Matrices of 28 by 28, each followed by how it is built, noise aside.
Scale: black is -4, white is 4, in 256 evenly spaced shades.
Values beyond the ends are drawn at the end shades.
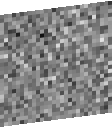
Toeplitz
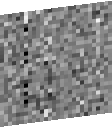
uneven columns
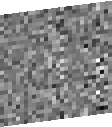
uneven columns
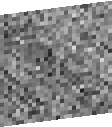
Toeplitz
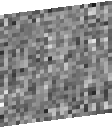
low rank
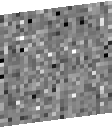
sparse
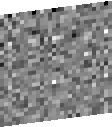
low rank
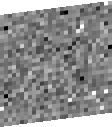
sparse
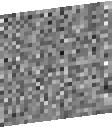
low rank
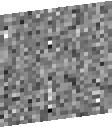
uneven columns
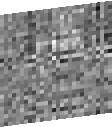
low rank
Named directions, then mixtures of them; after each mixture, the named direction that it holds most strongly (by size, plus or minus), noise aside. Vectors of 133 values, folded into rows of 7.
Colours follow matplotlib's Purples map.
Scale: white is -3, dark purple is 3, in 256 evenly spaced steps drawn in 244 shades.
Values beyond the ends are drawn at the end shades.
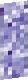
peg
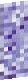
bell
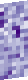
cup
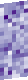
peg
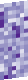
cup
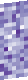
bell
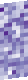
cup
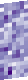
peg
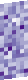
bell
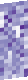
cup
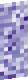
bell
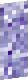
peg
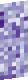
cup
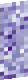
bell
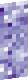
peg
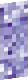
peg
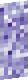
peg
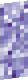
peg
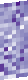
bell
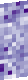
peg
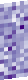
bell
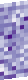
bell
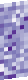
bell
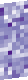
peg
